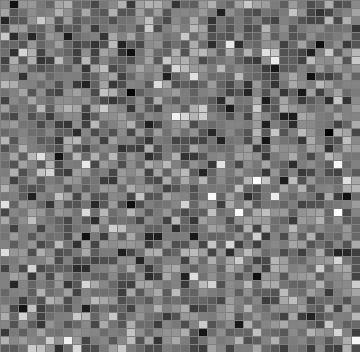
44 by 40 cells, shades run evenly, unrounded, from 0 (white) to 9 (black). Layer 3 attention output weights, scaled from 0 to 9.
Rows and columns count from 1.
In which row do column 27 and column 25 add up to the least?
27
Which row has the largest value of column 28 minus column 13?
12
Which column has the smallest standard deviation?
16
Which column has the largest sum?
11
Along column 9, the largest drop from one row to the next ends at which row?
18
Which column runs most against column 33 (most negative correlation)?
20
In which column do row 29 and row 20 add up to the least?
13
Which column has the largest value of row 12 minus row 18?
15
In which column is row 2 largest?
25
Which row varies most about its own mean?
7
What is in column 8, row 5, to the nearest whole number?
8
